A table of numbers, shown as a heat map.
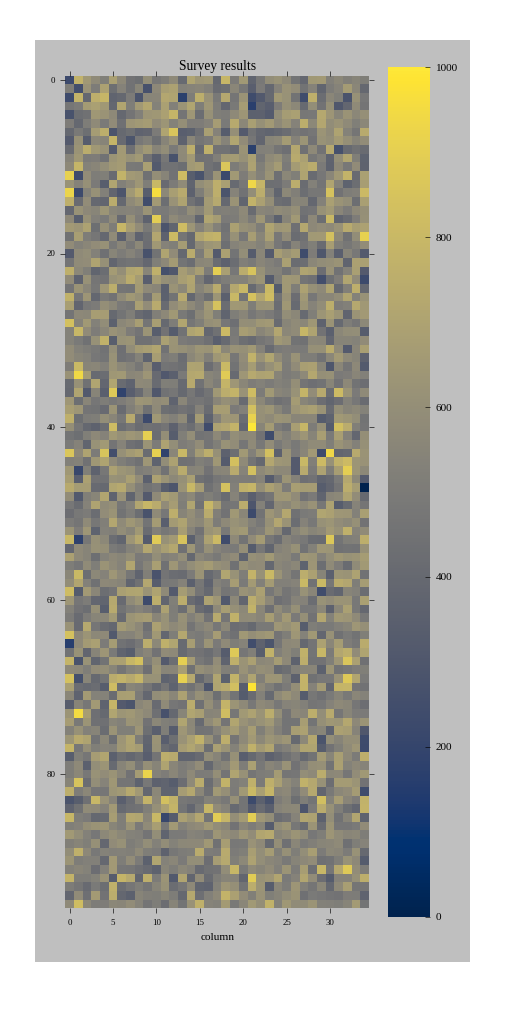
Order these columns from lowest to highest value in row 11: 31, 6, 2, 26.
26, 2, 31, 6
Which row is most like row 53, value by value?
13
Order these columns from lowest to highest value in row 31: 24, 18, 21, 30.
24, 18, 21, 30
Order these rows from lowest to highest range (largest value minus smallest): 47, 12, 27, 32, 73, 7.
27, 32, 7, 12, 73, 47
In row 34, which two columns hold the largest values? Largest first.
1, 18
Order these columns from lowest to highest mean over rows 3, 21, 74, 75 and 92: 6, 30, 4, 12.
12, 30, 4, 6
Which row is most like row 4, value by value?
54
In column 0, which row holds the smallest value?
65
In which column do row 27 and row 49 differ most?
9
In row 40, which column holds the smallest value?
16
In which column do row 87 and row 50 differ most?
21
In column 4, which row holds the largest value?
43
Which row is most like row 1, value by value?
48
